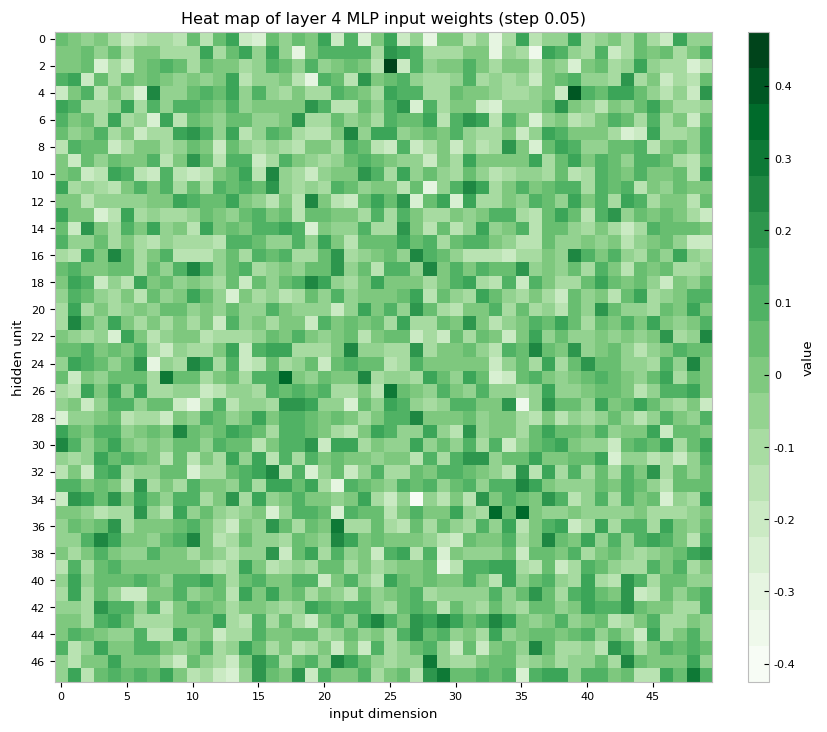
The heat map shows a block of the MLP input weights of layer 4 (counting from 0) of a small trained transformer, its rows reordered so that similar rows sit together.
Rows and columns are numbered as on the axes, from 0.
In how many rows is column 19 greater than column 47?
25
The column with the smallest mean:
12
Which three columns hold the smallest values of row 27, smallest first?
35, 10, 22
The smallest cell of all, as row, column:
34, 27
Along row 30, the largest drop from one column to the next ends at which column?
20
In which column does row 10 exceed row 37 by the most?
16
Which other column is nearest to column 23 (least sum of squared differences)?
41
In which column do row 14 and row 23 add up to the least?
19
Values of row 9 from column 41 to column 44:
0.1 0.05 -0.05 0.1
